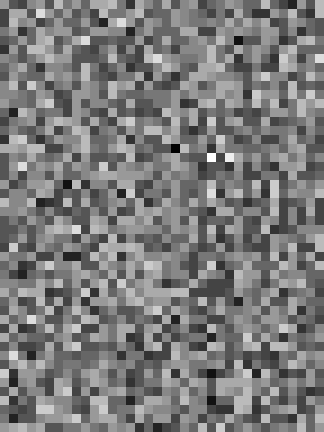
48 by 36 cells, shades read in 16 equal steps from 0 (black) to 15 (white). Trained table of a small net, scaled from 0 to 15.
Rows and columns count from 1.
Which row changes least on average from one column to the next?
20
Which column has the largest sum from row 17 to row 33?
15
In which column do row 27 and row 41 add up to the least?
28
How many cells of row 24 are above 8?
10
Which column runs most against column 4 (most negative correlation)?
6
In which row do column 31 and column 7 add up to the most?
44
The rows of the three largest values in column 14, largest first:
3, 32, 17
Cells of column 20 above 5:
36
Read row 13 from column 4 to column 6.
9 6 7
